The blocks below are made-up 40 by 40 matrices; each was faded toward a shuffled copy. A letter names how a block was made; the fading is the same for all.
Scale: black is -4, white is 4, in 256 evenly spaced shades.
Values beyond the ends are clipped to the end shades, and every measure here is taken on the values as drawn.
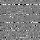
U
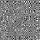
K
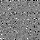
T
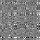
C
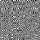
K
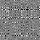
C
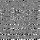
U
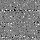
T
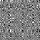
K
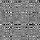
C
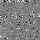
T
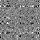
K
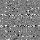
T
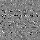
T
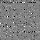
T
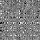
K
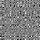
K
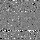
T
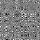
K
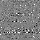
T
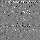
T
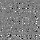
T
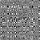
C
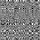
C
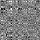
C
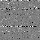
T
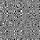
K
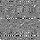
C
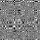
C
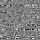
U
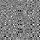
K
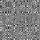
C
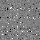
T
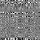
C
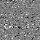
T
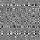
C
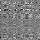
C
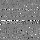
U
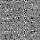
K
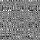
C
